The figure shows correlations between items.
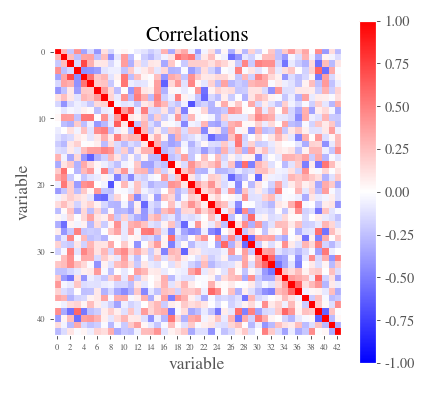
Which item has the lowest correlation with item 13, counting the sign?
23
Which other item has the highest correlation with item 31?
32
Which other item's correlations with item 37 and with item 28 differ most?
17
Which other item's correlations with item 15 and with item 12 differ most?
29
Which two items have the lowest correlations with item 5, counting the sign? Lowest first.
16, 3
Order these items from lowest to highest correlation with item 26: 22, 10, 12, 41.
10, 22, 41, 12
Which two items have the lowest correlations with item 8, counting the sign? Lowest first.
20, 1
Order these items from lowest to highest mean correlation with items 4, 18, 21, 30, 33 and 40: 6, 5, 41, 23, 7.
41, 23, 7, 6, 5
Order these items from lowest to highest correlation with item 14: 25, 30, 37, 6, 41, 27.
37, 30, 41, 6, 25, 27
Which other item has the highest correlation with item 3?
39
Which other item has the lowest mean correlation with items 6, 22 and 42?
0
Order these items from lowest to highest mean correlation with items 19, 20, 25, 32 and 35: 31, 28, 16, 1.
28, 16, 31, 1
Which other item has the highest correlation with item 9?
11
